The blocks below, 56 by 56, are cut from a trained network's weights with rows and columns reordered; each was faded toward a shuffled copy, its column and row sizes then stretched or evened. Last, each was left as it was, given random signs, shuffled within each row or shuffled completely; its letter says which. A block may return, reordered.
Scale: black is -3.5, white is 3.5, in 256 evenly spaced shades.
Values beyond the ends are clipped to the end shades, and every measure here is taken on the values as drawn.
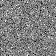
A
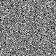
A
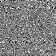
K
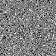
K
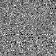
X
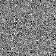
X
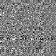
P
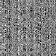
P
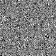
X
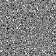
X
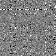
X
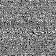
K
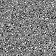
K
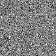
X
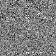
X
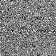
K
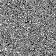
A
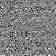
P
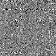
X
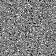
A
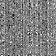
P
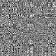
P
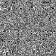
X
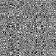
P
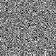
P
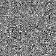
X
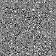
X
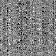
P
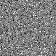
A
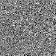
X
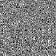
P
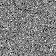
A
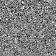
K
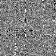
X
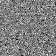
A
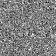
K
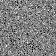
A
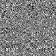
P
